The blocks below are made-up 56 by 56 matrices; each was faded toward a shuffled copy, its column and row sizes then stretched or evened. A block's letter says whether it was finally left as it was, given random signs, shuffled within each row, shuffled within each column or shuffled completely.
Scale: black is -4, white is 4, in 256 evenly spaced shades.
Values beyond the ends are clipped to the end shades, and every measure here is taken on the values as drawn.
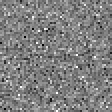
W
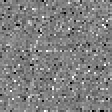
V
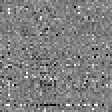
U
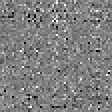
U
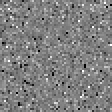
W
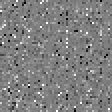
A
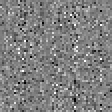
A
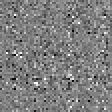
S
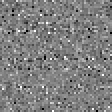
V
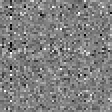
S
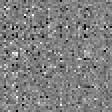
U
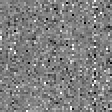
A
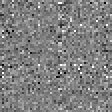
S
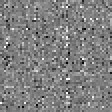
S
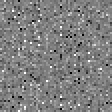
A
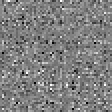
S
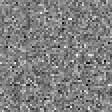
V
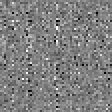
U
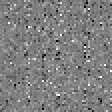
A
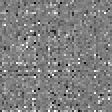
U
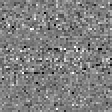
V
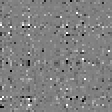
U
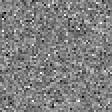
W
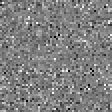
V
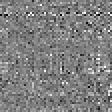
U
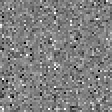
A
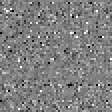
V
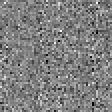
A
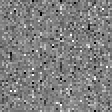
A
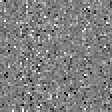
A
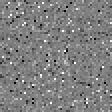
W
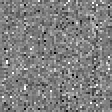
A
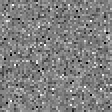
W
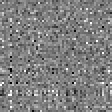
U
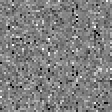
A
